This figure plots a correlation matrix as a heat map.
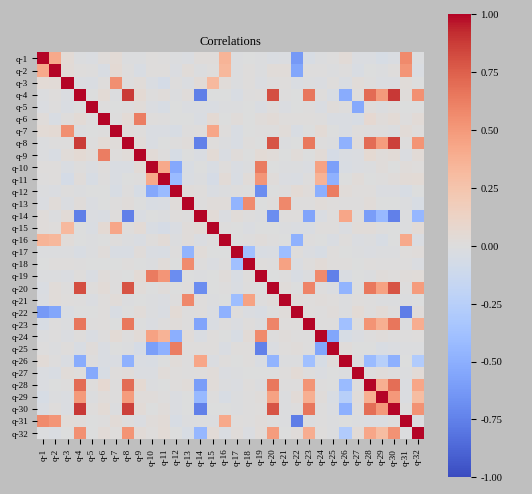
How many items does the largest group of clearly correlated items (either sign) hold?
10
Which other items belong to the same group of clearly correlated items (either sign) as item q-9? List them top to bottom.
q-6
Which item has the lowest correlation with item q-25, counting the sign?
q-19
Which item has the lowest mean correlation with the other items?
q-14
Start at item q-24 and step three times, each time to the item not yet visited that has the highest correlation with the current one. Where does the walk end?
q-11
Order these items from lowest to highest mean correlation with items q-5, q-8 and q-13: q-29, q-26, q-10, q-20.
q-26, q-10, q-29, q-20
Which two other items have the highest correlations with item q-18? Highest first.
q-13, q-21
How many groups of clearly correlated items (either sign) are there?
7
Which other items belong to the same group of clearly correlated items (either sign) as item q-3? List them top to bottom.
q-7, q-15
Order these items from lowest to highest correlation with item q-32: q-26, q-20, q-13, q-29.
q-26, q-13, q-29, q-20
